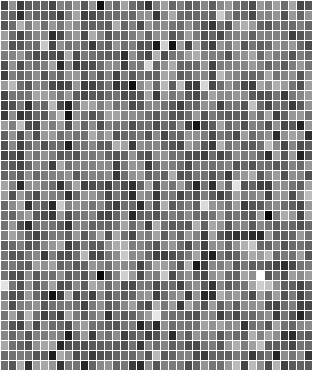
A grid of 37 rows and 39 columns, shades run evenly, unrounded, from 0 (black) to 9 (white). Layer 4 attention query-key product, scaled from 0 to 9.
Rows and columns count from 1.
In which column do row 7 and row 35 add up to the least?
8
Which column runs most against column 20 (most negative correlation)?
35
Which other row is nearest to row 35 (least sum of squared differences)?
37
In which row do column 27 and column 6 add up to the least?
26
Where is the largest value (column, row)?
33, 28
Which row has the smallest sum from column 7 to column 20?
9
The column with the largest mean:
21
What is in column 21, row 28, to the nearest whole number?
7
